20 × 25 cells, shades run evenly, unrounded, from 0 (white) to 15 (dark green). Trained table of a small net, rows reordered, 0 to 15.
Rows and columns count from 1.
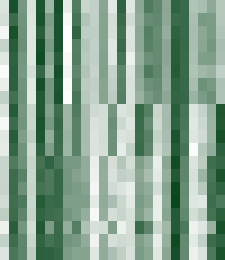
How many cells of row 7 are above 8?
13
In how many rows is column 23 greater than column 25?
8
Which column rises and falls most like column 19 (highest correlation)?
12
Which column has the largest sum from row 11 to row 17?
20
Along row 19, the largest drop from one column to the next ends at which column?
22
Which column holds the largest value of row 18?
25
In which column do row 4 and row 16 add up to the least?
15
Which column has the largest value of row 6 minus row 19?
18
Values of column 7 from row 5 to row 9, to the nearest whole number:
13 14 14 14 12
